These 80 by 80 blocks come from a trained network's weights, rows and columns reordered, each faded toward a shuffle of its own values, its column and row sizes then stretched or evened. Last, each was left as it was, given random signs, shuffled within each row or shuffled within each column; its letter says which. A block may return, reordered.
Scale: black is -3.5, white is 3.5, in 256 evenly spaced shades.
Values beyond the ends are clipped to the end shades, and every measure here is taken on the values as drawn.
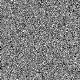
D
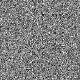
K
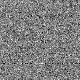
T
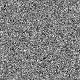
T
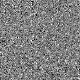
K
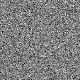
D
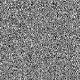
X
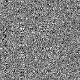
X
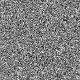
D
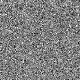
K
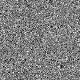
T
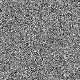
K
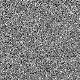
K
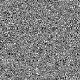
X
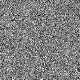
K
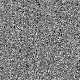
D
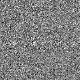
K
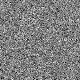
T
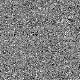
K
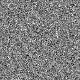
D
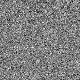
T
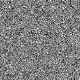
K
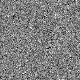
D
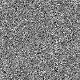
D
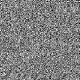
X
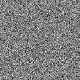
X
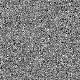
D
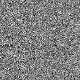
K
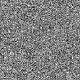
X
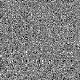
X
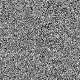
D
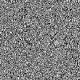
X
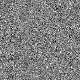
K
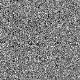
K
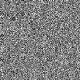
X
